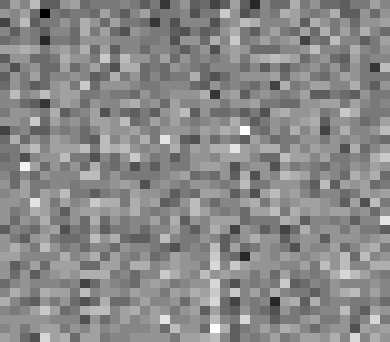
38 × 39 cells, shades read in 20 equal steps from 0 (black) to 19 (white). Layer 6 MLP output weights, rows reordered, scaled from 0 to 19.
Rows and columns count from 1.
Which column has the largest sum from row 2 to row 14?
24
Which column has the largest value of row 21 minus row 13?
25
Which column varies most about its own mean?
22
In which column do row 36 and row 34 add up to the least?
28
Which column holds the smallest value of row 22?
26
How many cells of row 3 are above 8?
30
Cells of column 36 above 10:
18
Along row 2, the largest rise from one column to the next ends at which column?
6
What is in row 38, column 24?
7
